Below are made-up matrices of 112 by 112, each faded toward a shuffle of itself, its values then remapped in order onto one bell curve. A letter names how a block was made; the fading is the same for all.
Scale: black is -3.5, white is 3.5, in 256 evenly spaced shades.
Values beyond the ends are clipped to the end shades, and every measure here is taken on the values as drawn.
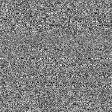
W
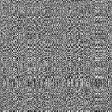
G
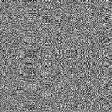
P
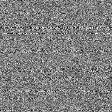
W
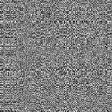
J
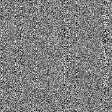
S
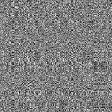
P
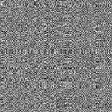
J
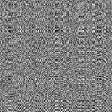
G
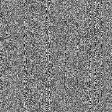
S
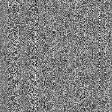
S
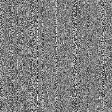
S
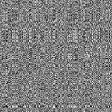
J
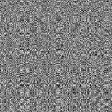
J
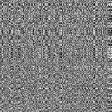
G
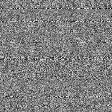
W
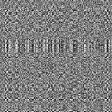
G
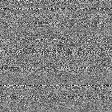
W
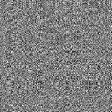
P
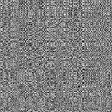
J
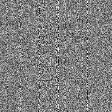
S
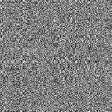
P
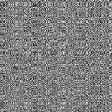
J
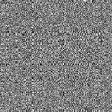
P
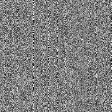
S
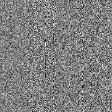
S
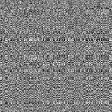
G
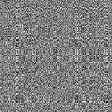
J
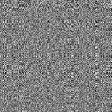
J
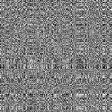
G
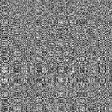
J
